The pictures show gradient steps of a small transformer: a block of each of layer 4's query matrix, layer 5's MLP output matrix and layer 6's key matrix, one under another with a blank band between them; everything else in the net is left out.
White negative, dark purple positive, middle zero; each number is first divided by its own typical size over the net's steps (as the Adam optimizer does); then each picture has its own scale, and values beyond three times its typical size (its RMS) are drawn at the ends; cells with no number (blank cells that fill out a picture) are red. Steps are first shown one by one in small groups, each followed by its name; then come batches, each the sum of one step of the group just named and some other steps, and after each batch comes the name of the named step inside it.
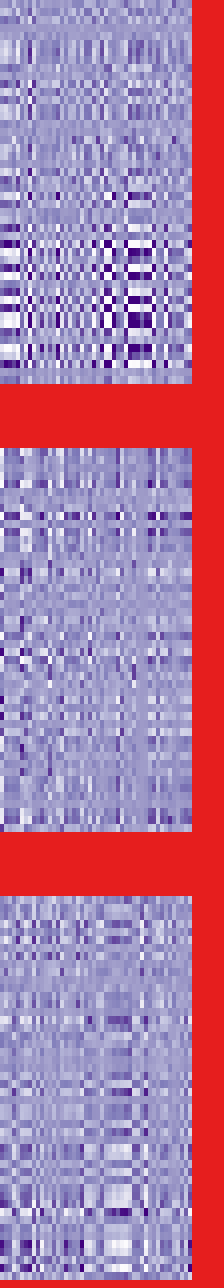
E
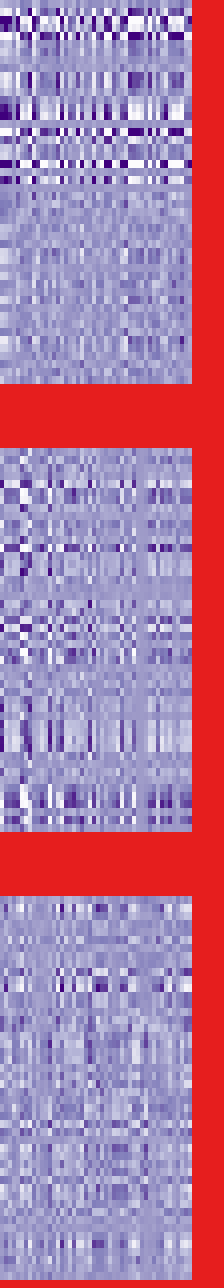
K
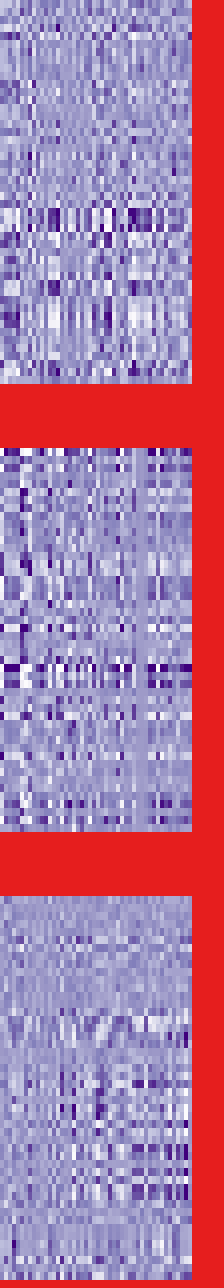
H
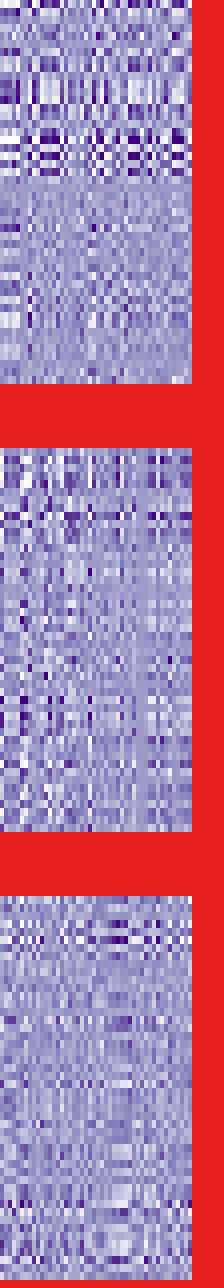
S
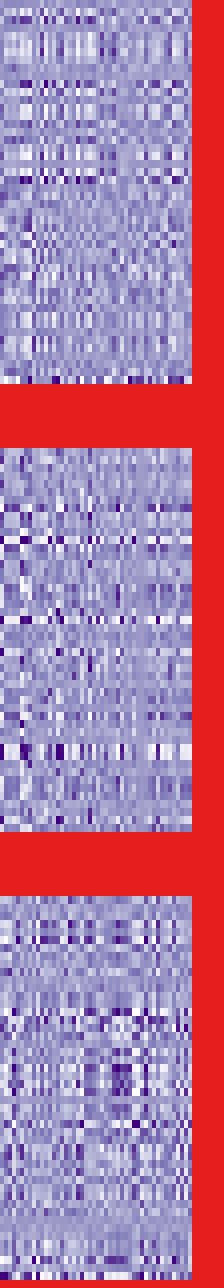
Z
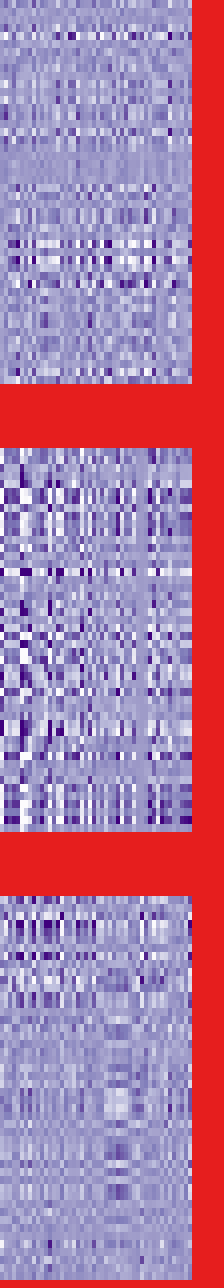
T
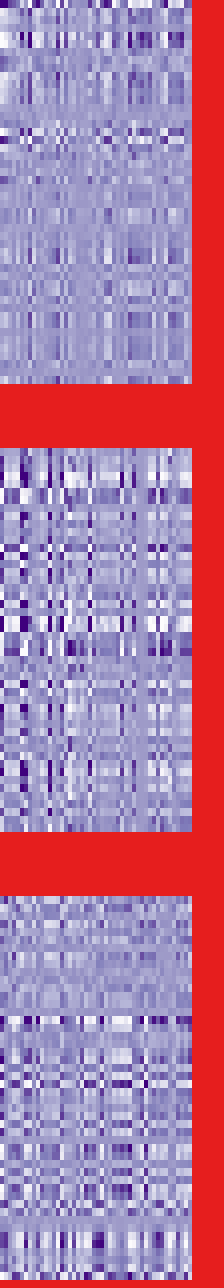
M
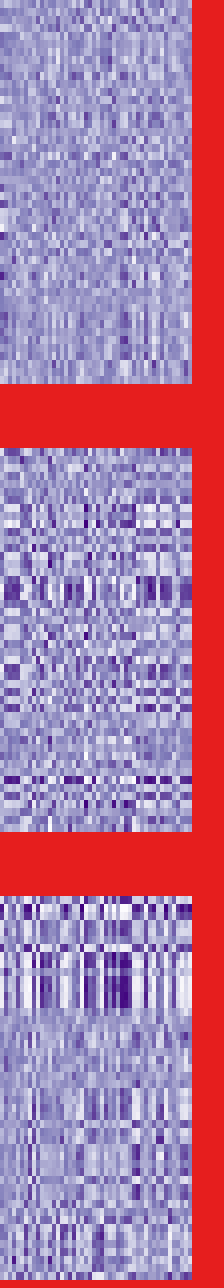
H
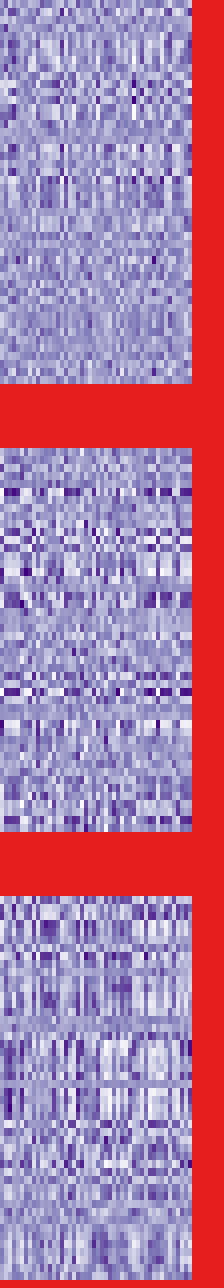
T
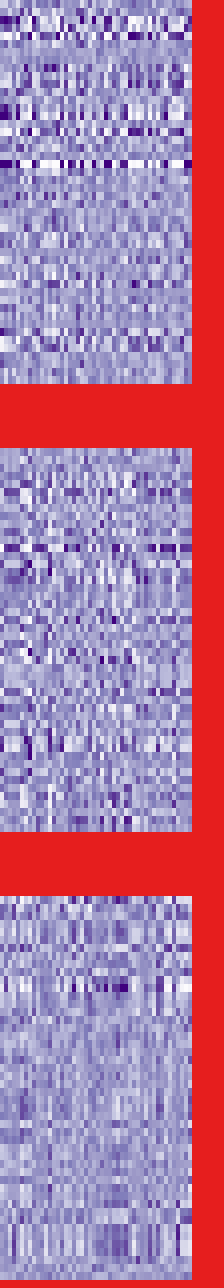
K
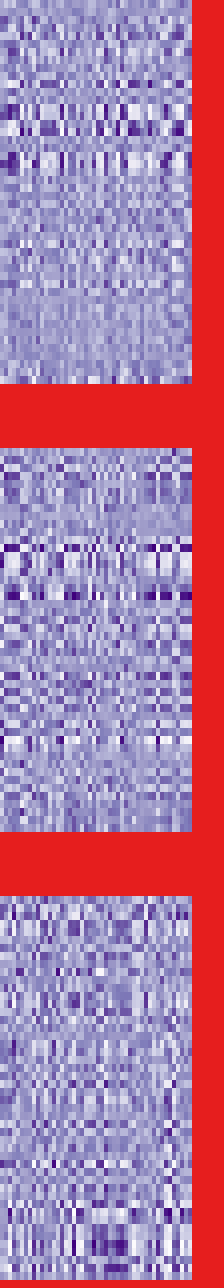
K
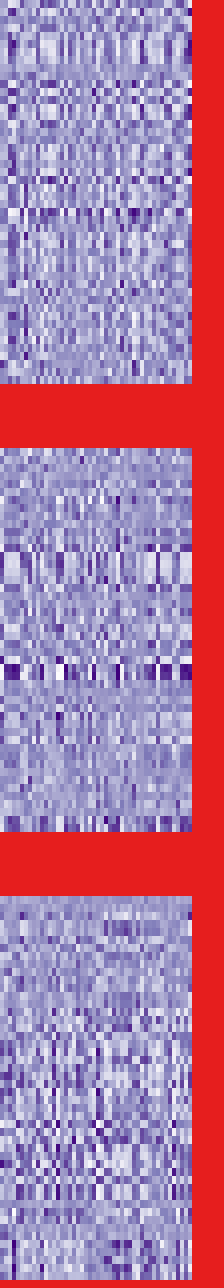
H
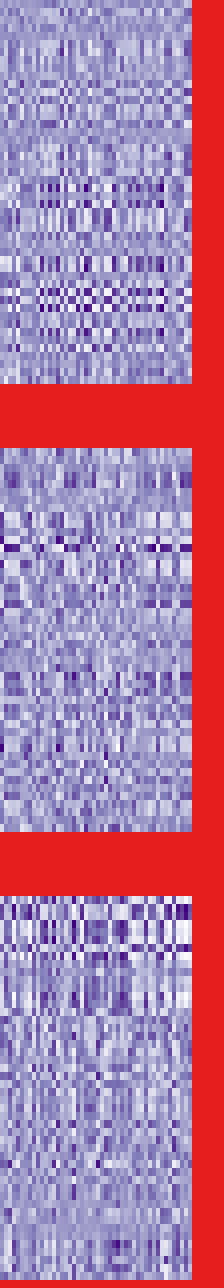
Z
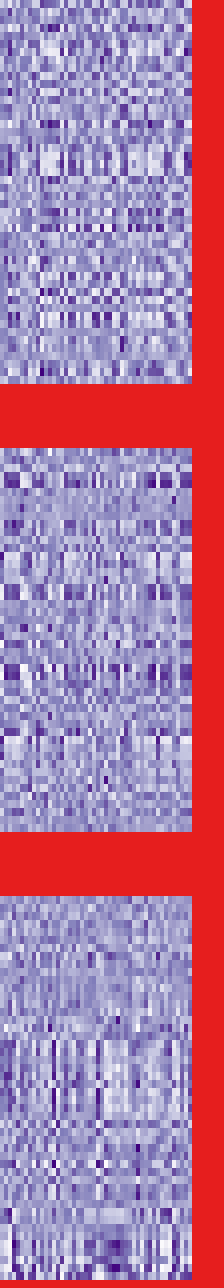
H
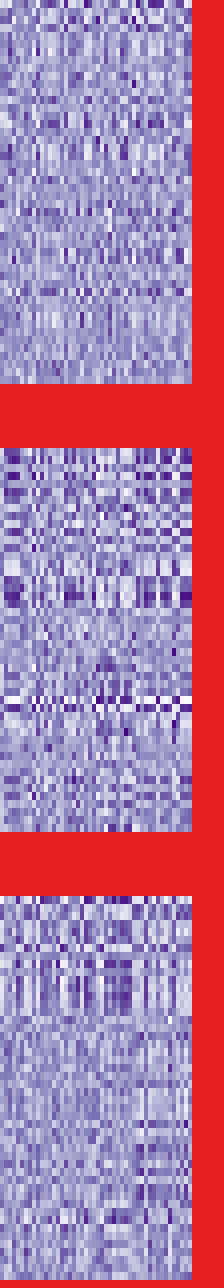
H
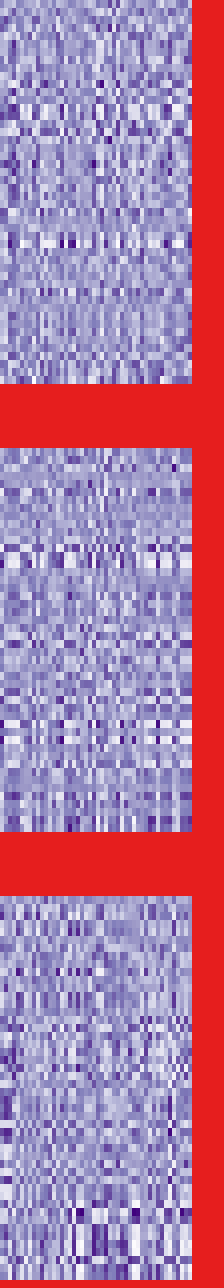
K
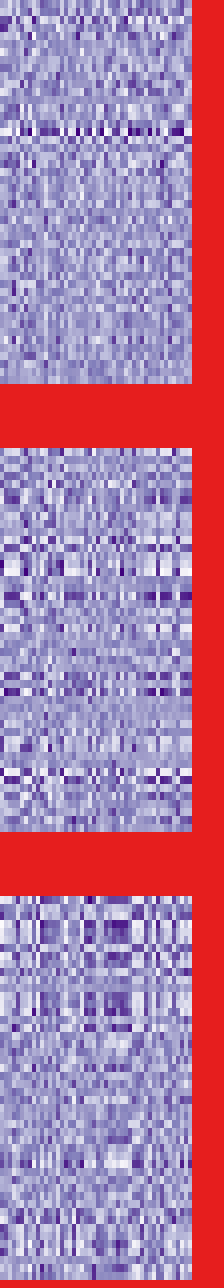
K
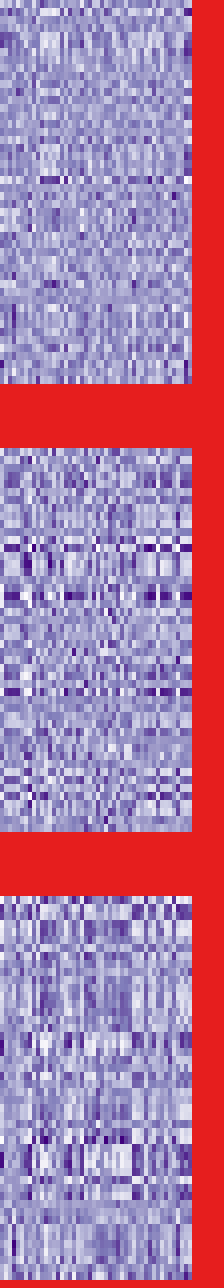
H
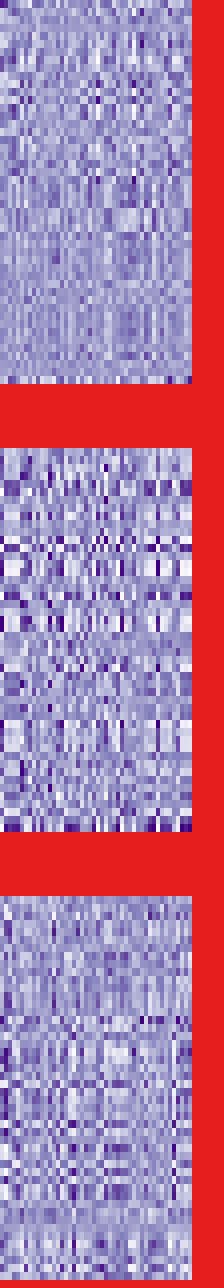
M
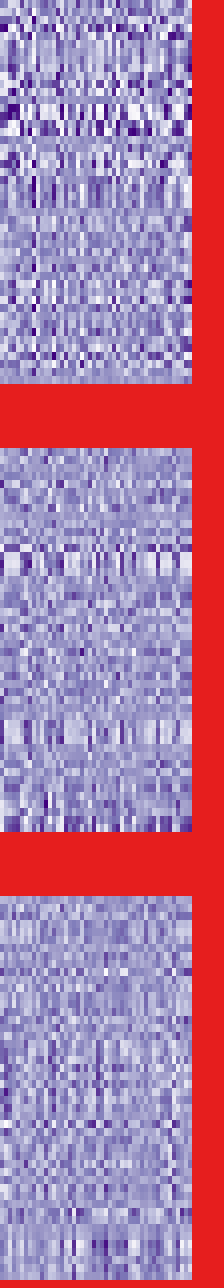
K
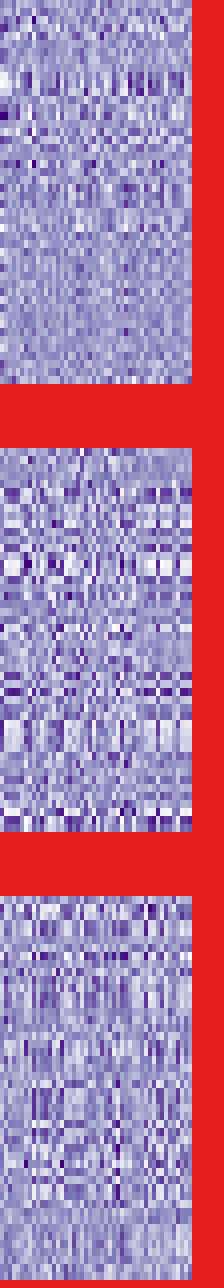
K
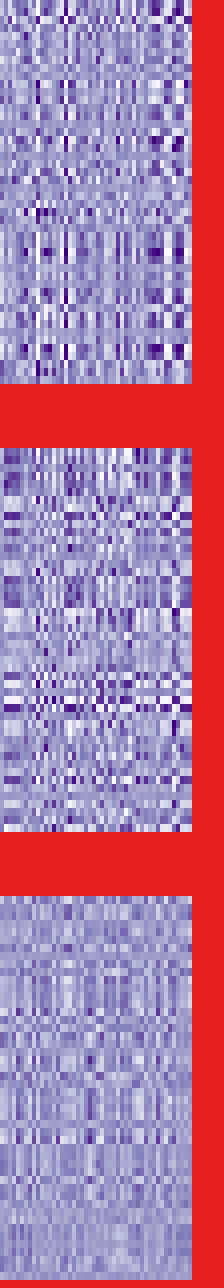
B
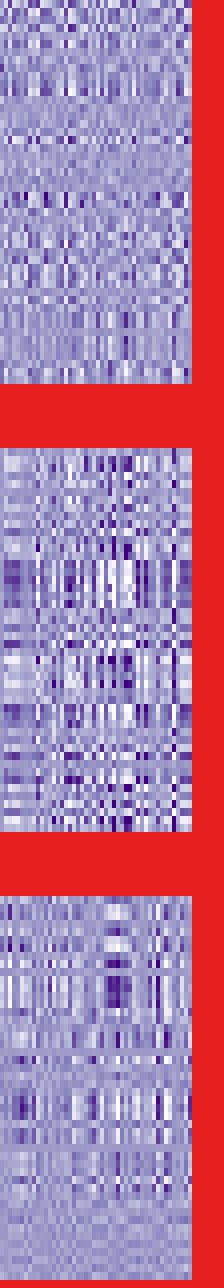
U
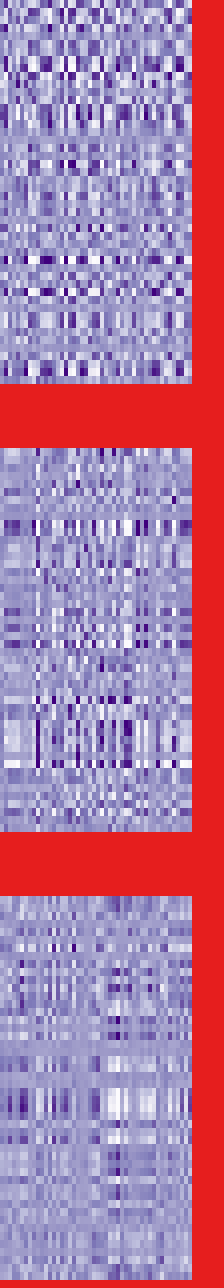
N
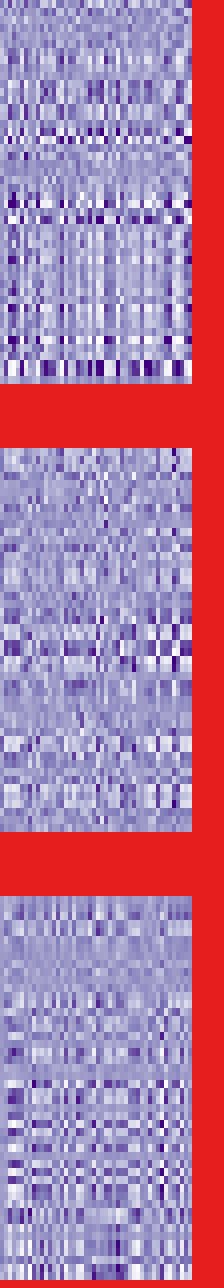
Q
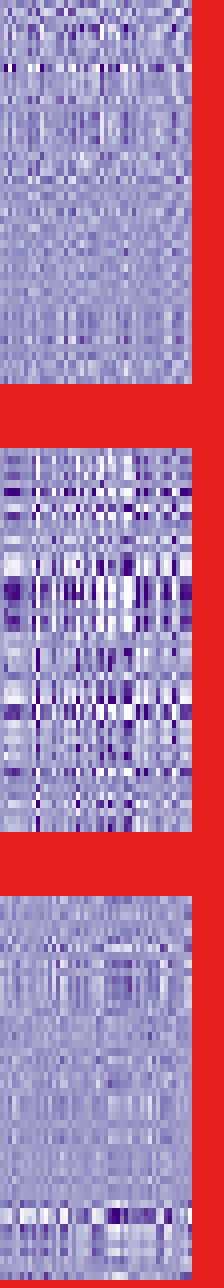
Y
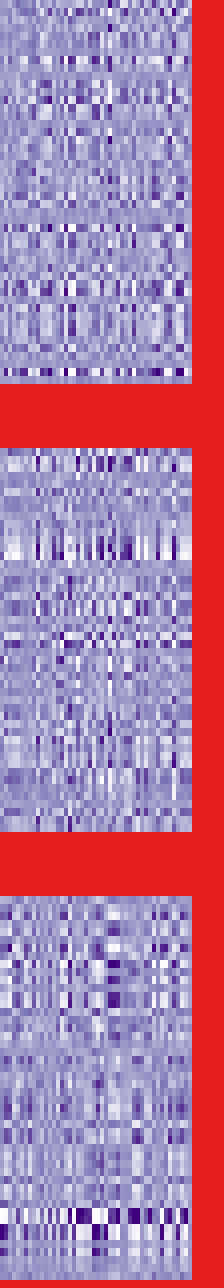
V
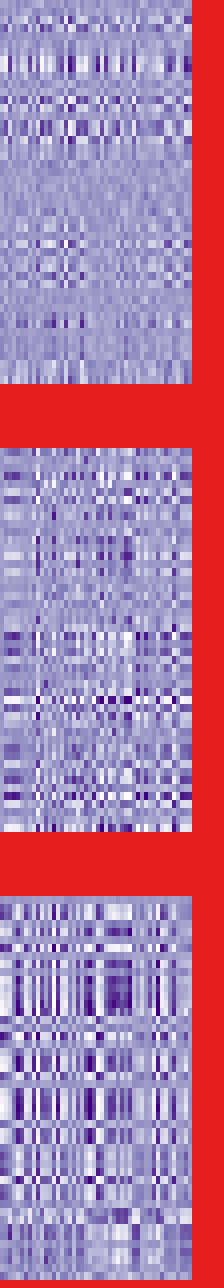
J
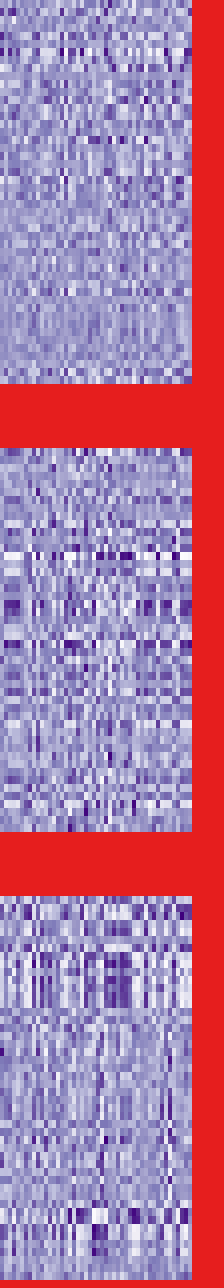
V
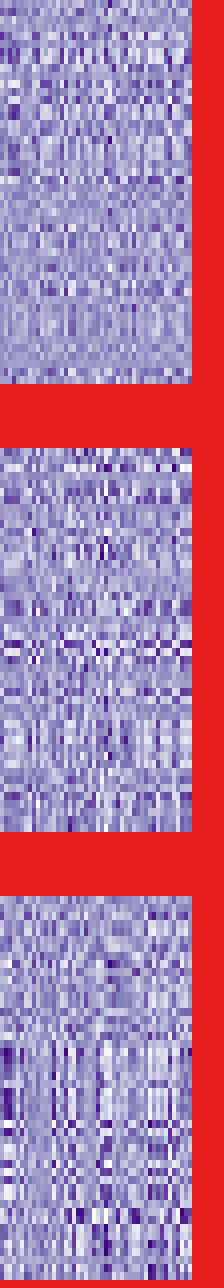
V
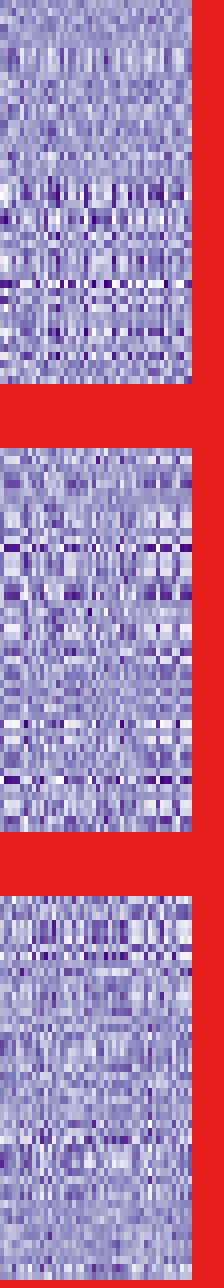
Q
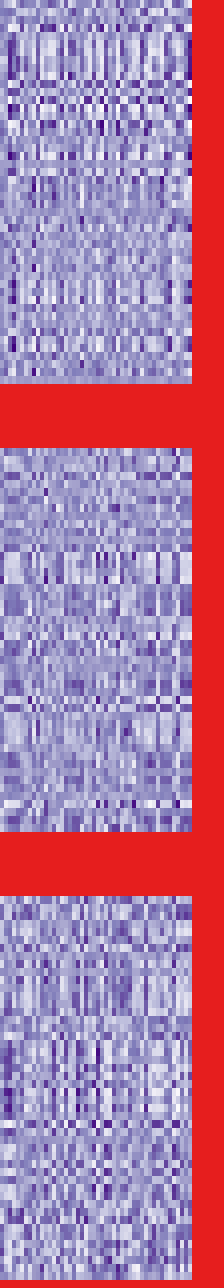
Q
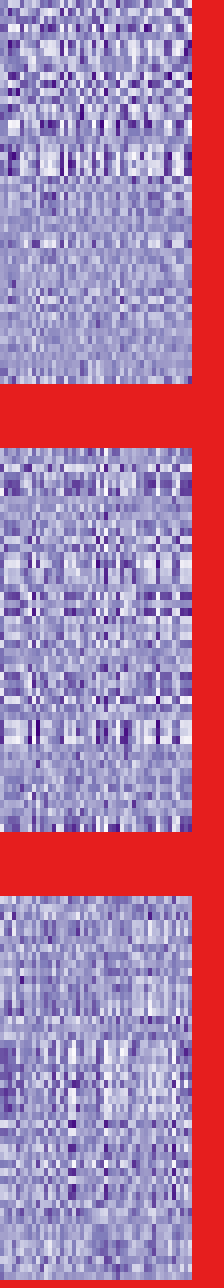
N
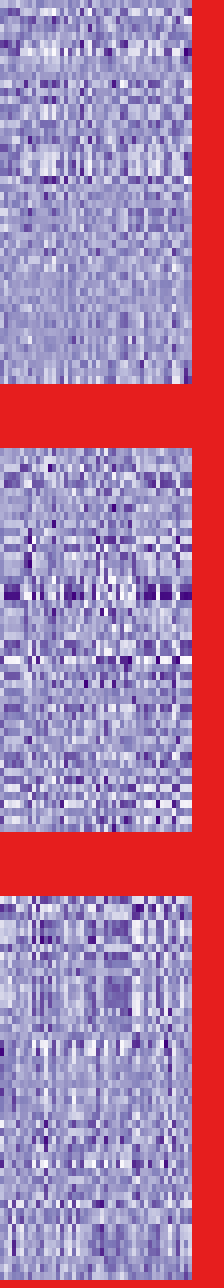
U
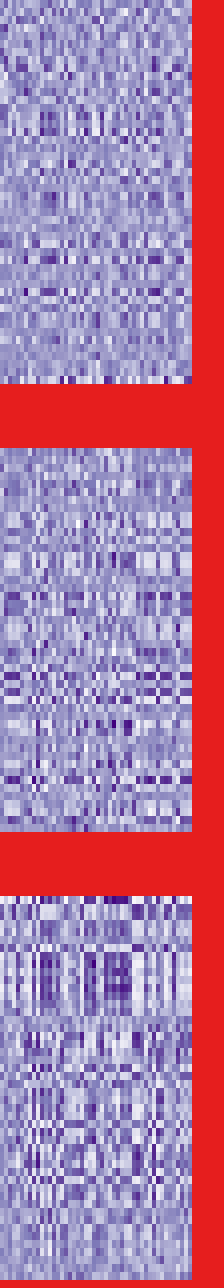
N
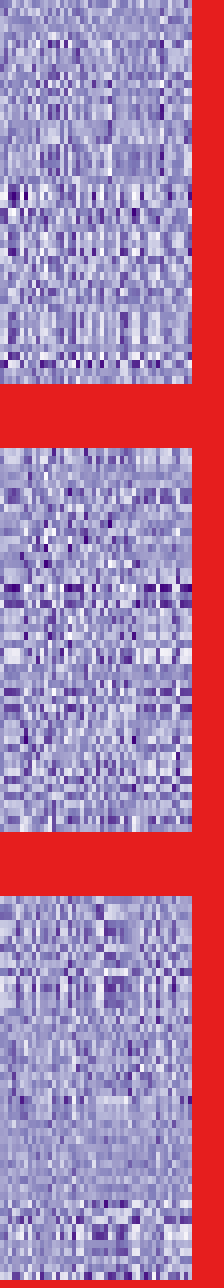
U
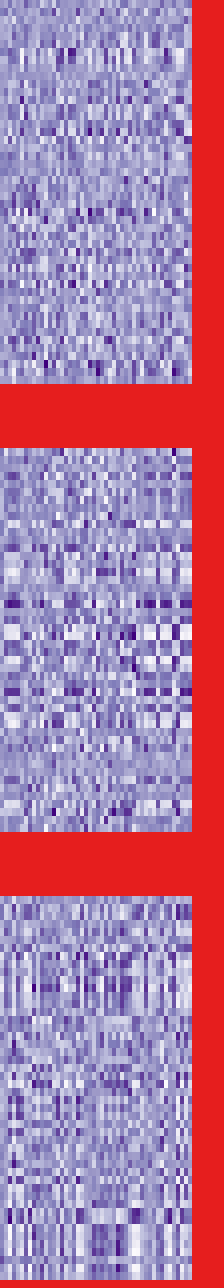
Q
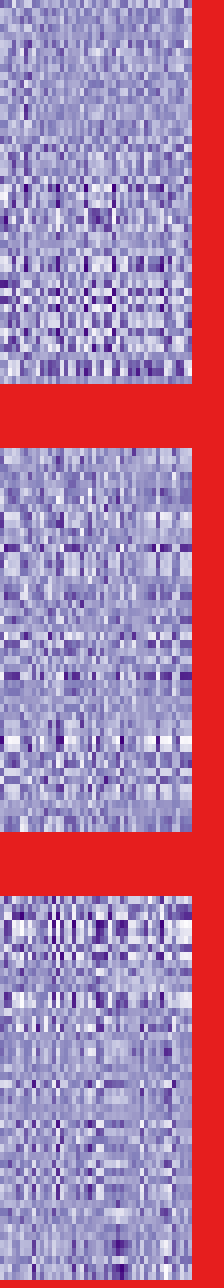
Q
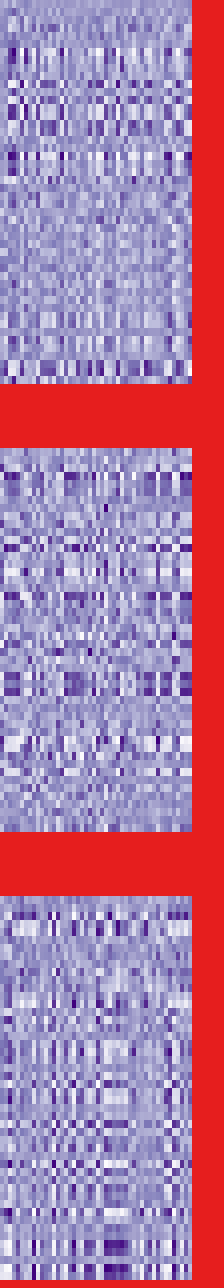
Q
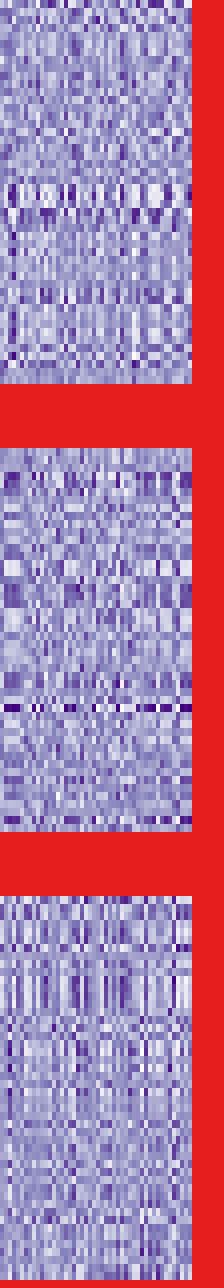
B
